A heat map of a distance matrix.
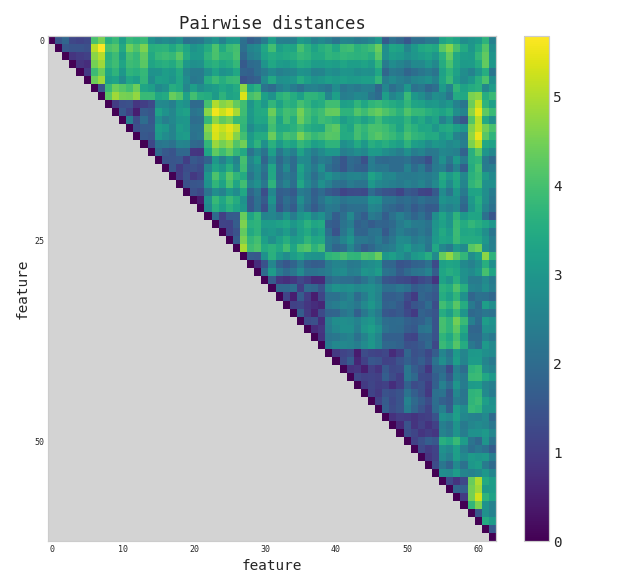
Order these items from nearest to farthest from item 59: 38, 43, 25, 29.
38, 29, 43, 25
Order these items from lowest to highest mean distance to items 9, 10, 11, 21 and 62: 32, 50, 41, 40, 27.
32, 41, 50, 40, 27
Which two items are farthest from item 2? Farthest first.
7, 6
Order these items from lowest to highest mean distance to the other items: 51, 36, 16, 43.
51, 43, 16, 36
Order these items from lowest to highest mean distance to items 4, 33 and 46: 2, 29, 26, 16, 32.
32, 29, 16, 2, 26
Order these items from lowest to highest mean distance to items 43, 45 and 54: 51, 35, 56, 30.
51, 30, 56, 35
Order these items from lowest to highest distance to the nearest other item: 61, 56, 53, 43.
43, 53, 56, 61
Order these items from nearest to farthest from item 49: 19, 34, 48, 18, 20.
48, 19, 34, 20, 18
